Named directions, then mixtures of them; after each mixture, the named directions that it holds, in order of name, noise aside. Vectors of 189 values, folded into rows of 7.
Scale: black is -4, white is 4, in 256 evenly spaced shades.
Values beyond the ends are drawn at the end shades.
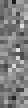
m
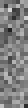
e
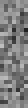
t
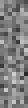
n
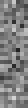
m, t.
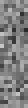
t.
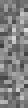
t.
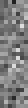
m.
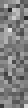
e.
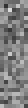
e, t.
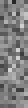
m, n.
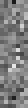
m.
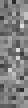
m, n.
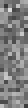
e, t.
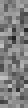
t.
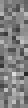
n.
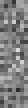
m, t.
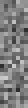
m, t.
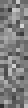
e, m.
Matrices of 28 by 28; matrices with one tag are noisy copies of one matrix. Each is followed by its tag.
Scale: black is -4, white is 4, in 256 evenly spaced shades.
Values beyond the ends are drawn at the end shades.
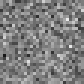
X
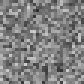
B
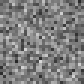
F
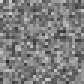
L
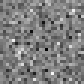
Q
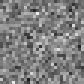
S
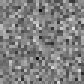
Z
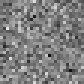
F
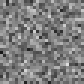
Z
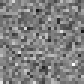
B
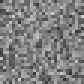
Q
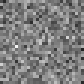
F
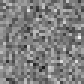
B
